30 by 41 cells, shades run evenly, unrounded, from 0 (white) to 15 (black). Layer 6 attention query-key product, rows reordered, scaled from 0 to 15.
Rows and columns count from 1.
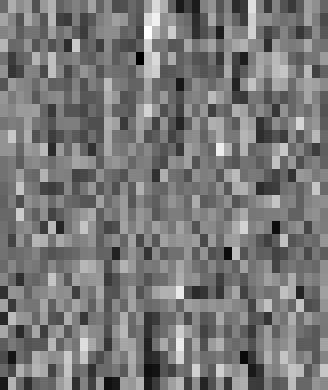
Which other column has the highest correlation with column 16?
23
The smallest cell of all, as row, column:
3, 19
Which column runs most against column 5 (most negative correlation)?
2
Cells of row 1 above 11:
7
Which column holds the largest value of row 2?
25
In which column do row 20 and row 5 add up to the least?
20
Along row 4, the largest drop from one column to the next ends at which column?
10
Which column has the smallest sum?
36
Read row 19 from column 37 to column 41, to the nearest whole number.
10 9 8 9 6
